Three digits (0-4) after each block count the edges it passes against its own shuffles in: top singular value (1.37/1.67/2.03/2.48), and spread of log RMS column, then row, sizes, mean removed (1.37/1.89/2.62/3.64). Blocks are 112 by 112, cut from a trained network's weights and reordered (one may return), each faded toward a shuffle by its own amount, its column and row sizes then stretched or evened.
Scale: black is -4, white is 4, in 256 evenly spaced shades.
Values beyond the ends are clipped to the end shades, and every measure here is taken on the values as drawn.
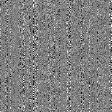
1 4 0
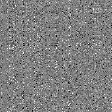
2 3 1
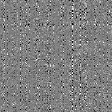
3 4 1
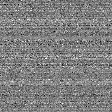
3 0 3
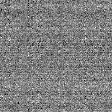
2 3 0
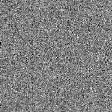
1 1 1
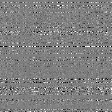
2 2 4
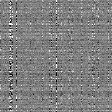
4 4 1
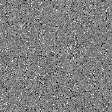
0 2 0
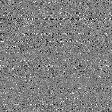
2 0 3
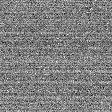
3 0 0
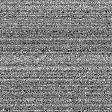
4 0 3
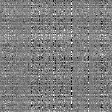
4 4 1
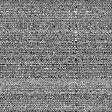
4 1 3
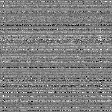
4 1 4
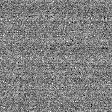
1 1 0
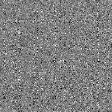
0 3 2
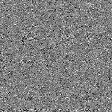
2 1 2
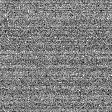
3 0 0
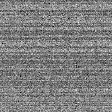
4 2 1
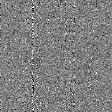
1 3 1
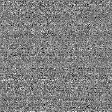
1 2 3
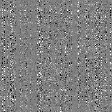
1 4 2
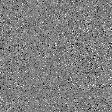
0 2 1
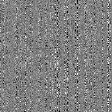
1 4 0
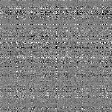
2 3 4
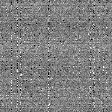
2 3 0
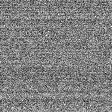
2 1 0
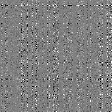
3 4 2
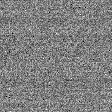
0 1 0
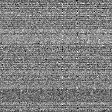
4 2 2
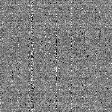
1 3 0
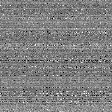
3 1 3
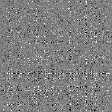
2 3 3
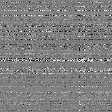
2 1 4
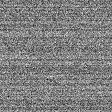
3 0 0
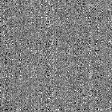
1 3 2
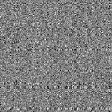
4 2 2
